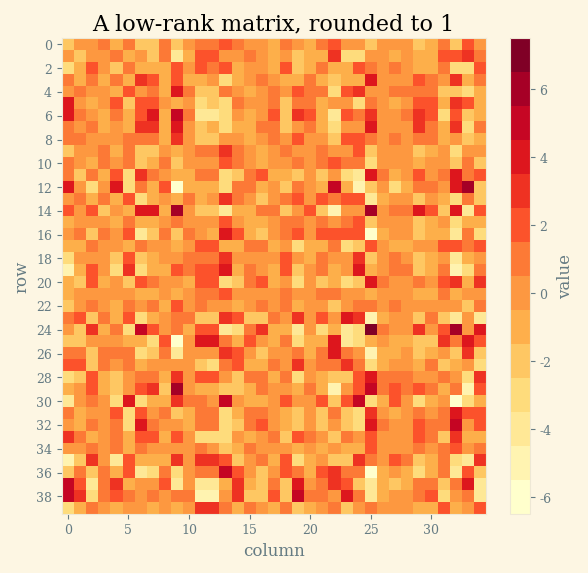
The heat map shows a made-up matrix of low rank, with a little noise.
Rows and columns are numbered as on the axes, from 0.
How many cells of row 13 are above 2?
1
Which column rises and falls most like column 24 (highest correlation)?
5
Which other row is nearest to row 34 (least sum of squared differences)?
17
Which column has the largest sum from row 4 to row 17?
0
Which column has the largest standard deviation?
25
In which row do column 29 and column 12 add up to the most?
24
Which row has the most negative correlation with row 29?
26
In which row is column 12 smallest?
38
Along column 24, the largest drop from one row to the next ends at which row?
31
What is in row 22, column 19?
-1
